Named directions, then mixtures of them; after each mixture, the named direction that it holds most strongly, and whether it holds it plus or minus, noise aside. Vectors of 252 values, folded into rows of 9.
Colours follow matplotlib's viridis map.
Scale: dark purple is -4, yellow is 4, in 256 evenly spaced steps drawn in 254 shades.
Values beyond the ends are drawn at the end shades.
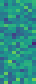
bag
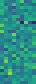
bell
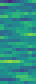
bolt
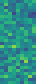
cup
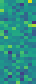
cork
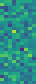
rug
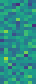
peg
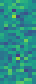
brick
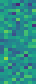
peg, plus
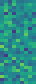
rug, minus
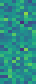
bell, plus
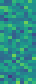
rug, minus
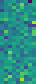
cork, minus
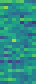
bolt, minus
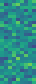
peg, minus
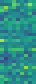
peg, minus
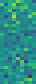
brick, plus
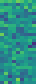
bag, plus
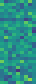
cork, plus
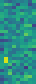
peg, plus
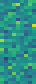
peg, minus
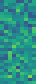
cup, plus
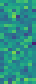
bag, plus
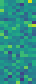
cork, plus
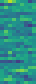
bolt, minus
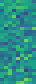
brick, plus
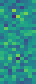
brick, minus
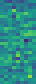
brick, minus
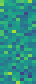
cork, plus
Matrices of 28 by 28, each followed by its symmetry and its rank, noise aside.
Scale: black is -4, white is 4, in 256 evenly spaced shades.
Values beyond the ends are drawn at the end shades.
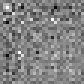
symmetric, rank four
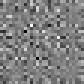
antisymmetric, rank four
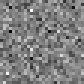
antisymmetric, rank eight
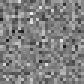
antisymmetric, rank eight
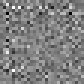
antisymmetric, rank six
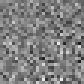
antisymmetric, rank six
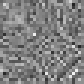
symmetric, rank six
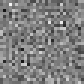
antisymmetric, rank eight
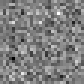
antisymmetric, rank six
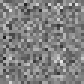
no symmetry, rank four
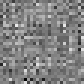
no symmetry, rank four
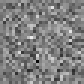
no symmetry, rank eight
